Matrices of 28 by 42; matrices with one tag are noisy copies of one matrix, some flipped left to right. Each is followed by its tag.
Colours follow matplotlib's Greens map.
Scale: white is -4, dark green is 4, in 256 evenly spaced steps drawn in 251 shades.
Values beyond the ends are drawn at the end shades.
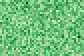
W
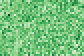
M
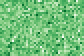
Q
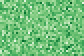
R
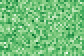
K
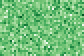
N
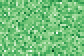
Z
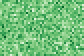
W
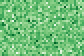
K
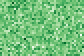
R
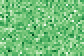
K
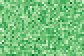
R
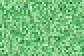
R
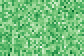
Q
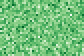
N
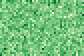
N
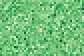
R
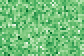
Q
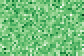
N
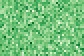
W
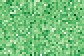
M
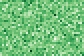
Z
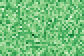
K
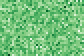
Q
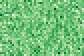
N
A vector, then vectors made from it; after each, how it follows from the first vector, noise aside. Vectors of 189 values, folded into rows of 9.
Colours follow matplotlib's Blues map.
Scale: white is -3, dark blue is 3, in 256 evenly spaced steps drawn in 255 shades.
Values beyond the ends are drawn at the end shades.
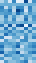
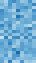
reversed, shrunk.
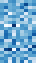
wrapped around.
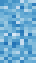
wrapped around, shrunk.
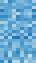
reversed, shrunk.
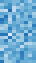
wrapped around, shrunk.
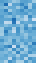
wrapped around, shrunk.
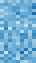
wrapped around, shrunk.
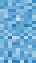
reversed, negated, shrunk.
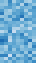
wrapped around, shrunk.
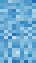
reversed, negated, shrunk.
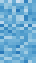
shrunk.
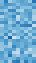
reversed, negated, shrunk.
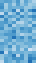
wrapped around, shrunk.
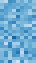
reversed, shrunk.
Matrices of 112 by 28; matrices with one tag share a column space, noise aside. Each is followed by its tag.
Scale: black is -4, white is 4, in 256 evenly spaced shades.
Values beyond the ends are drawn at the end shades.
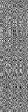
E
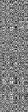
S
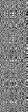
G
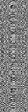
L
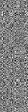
G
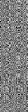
S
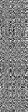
E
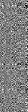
L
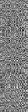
E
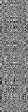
S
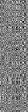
S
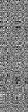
S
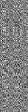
E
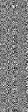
L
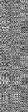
S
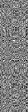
E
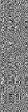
S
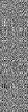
E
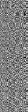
G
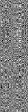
E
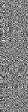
E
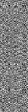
L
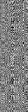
S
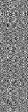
G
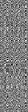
E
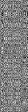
G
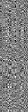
E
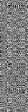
L
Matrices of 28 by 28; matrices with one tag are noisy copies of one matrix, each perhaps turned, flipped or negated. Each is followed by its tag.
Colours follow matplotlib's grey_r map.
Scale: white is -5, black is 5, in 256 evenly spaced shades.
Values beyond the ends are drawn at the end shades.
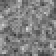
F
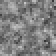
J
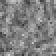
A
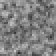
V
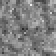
A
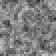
F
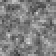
J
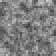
F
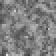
A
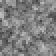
J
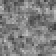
A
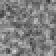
V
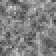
J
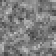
A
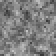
J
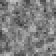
A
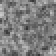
F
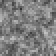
J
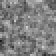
F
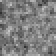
F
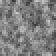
A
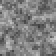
J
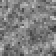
A
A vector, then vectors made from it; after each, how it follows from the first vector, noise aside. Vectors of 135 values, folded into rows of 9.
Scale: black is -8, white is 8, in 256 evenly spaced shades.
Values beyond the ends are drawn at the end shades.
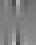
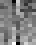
scaled up.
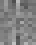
copied.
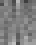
copied.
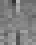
copied.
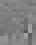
wrapped around, negated, shrunk.
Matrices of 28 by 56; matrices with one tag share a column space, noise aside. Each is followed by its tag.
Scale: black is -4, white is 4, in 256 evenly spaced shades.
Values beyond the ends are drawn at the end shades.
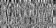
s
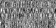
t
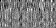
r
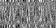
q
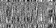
q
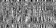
q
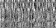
r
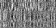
r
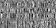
t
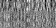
r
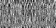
s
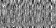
s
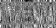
q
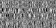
t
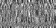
s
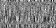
q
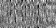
s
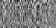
s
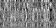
r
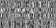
t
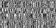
t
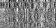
r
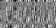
q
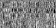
t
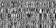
t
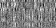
r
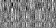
r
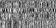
t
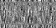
q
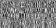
t
